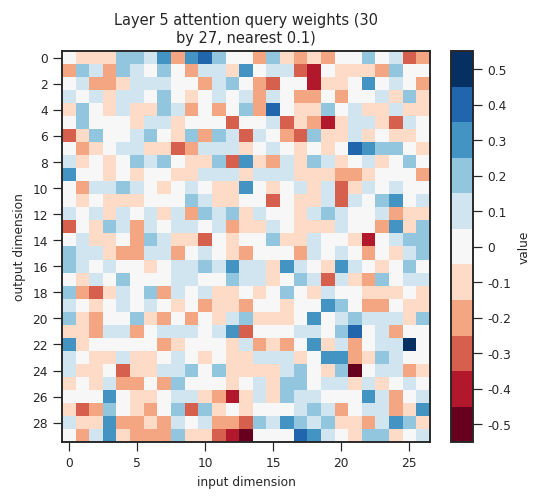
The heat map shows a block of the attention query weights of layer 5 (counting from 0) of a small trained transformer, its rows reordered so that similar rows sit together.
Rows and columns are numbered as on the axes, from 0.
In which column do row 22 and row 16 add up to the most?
25
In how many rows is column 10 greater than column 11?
13
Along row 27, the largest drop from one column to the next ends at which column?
9
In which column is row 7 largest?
21
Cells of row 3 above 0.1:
2
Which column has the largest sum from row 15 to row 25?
20
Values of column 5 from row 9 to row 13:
-0.1 0.1 -0.1 0 -0.2
